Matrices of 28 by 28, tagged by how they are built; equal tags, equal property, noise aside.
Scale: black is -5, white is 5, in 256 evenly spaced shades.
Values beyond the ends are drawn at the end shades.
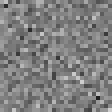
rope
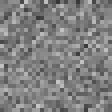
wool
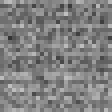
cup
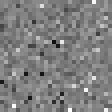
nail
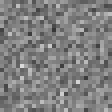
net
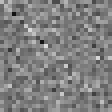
rope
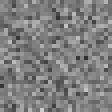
net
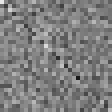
rope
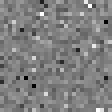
nail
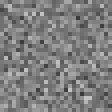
net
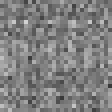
cup
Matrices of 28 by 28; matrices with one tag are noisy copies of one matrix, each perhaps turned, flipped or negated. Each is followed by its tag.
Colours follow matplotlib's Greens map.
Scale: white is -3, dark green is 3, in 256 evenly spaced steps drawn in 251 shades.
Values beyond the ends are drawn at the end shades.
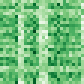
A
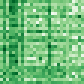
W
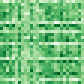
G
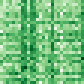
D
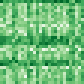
A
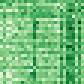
W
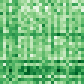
W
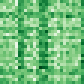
A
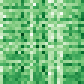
D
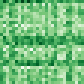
A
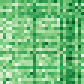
W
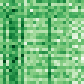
W
